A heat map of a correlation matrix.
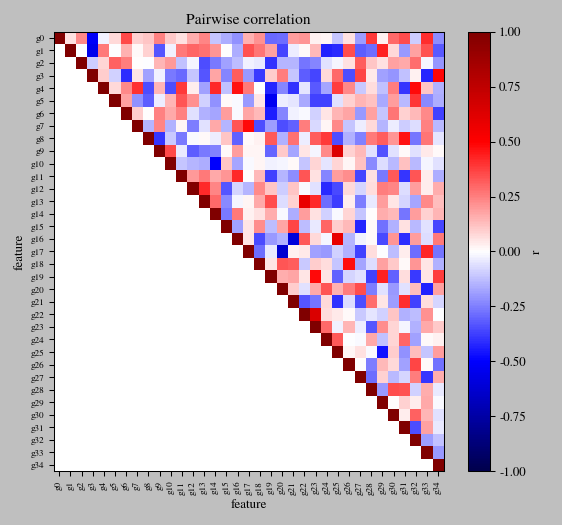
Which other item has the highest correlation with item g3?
g34
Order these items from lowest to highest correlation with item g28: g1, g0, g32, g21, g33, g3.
g1, g32, g3, g33, g21, g0
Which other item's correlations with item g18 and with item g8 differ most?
g26
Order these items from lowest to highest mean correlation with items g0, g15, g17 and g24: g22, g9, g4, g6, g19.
g19, g4, g22, g9, g6
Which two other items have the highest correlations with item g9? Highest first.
g25, g10
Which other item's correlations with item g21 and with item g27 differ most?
g15
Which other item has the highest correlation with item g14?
g4
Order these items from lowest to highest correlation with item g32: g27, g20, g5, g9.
g9, g20, g27, g5
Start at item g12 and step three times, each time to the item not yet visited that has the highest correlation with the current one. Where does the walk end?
g23
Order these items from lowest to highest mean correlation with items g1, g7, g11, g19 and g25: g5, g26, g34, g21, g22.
g21, g5, g34, g26, g22
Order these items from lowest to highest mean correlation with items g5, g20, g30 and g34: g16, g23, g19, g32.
g19, g23, g16, g32
